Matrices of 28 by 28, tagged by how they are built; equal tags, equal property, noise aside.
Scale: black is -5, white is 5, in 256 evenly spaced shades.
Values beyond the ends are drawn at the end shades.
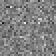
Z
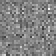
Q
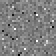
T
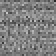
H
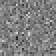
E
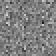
E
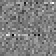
Z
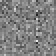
E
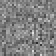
Q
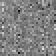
E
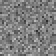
H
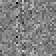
E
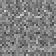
H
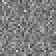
H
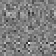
Q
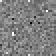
T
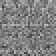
H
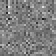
Q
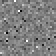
T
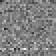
Z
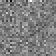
Q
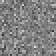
E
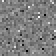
T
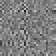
Q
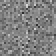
E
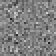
E
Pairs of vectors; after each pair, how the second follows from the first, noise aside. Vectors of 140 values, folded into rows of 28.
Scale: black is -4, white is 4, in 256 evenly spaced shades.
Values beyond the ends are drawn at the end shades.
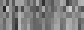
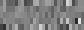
reversed, negated, partly zeroed.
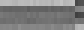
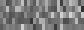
shuffled.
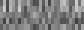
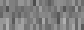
reversed, shrunk.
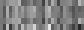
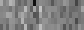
reversed, negated, partly zeroed.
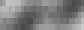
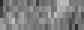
reversed, negated, partly zeroed.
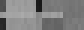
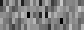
shuffled.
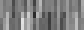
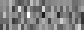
shuffled.
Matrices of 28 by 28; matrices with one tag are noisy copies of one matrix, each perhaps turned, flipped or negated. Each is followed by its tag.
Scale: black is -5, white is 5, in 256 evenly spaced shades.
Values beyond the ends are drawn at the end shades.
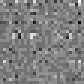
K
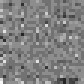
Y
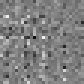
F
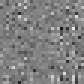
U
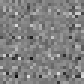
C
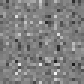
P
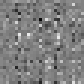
P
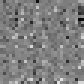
Y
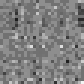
Y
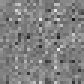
P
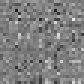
P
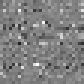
P
